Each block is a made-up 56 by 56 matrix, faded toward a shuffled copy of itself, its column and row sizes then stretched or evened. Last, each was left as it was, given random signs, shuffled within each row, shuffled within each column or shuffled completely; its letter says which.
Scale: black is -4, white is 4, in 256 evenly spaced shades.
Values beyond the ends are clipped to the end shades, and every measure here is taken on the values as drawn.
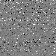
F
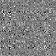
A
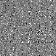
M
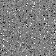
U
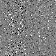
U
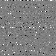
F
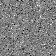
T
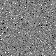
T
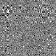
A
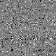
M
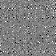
A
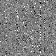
U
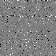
F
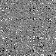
M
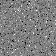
T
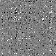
M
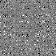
M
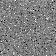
T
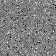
T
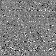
F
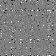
A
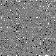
M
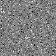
U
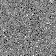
T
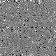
F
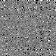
M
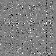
M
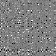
A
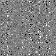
M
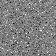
T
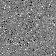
T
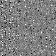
U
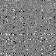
M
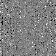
U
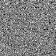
F
